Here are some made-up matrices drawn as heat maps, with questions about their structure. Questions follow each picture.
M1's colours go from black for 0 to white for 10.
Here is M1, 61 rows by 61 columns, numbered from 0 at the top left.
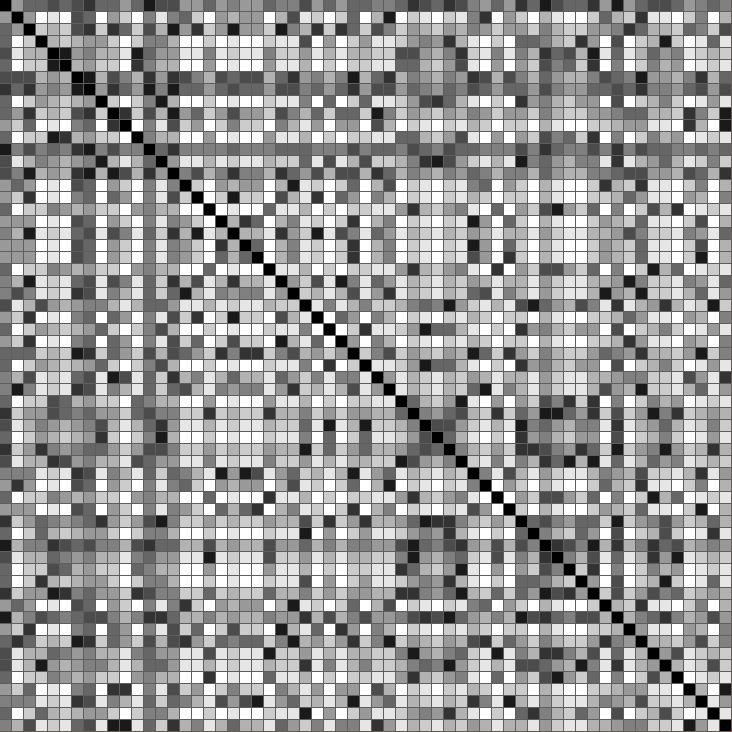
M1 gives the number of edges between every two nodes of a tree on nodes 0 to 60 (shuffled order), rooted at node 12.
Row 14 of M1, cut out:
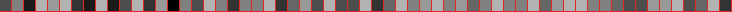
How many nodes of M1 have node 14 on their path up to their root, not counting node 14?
12
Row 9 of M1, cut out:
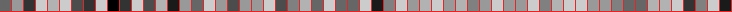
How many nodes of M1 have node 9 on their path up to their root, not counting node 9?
4
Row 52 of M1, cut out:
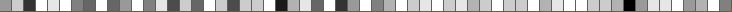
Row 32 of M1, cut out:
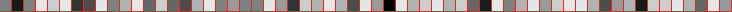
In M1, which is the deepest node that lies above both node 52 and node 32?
7
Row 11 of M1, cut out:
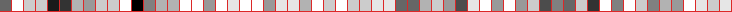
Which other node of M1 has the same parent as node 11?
5
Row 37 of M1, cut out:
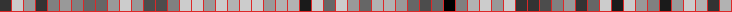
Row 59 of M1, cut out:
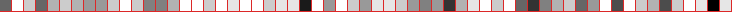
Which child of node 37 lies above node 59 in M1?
25
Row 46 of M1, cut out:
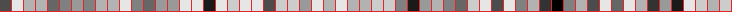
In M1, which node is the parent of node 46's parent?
45
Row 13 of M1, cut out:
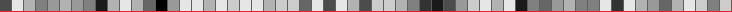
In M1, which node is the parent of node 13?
43
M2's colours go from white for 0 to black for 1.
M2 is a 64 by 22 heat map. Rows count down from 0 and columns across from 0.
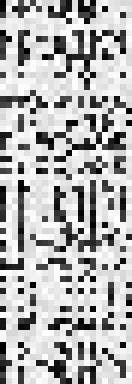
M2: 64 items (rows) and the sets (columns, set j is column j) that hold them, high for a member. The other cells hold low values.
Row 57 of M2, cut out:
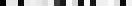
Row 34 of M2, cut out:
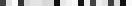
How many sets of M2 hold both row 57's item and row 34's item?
6
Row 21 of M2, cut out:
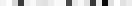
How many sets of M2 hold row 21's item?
4
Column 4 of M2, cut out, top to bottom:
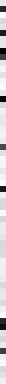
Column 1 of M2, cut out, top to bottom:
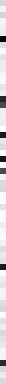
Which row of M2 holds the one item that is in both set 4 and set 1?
16
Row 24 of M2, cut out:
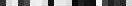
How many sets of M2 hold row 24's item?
12
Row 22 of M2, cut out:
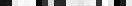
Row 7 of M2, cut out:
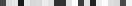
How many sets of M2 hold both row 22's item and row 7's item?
4
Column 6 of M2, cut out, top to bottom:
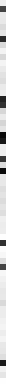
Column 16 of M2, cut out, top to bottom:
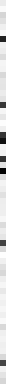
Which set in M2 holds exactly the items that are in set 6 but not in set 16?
2
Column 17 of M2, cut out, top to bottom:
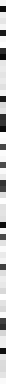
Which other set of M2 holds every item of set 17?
15
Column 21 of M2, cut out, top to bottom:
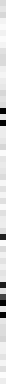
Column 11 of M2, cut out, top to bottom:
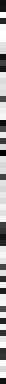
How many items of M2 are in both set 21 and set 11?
2
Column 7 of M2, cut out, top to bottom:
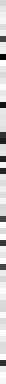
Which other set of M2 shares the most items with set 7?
0
